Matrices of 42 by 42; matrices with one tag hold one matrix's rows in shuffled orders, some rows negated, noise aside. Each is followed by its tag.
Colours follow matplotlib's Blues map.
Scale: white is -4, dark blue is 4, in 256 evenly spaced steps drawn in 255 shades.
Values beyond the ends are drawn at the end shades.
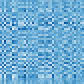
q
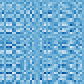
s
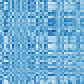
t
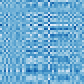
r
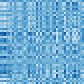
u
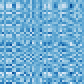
s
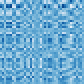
s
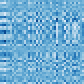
u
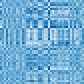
r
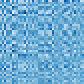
q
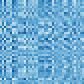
q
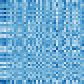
u
